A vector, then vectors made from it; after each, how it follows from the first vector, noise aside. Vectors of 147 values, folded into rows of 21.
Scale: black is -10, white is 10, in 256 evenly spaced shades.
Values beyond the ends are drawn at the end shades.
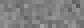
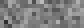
reversed, scaled up.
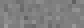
partly zeroed.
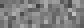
wrapped around, negated, scaled up.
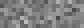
wrapped around, negated, scaled up.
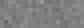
reversed, shrunk.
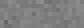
reversed, shrunk.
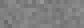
reversed, shrunk.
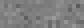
partly zeroed.
